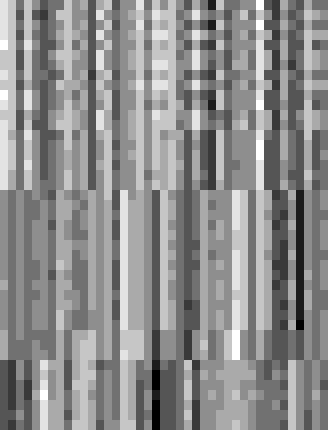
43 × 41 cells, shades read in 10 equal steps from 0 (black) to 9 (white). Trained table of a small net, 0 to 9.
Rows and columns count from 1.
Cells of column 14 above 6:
13
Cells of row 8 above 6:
10
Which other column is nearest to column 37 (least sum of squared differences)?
6
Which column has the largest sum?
33
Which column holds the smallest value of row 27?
38
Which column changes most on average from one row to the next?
25
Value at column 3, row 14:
4
